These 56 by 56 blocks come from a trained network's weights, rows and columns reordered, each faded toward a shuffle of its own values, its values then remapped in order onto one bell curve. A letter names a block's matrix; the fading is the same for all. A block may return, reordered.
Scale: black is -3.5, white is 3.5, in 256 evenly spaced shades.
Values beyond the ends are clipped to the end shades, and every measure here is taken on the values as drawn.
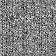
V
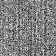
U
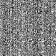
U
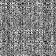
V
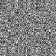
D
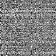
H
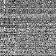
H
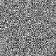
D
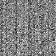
U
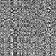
D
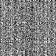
U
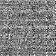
H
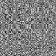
D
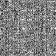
V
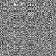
D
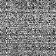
H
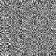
D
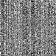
U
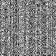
U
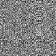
D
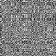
D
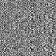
D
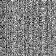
U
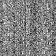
U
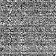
H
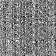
V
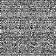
H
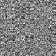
D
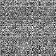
H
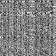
V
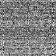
H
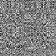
D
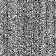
U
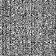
V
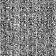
U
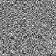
D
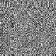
D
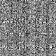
V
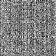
V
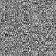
D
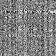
V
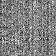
U
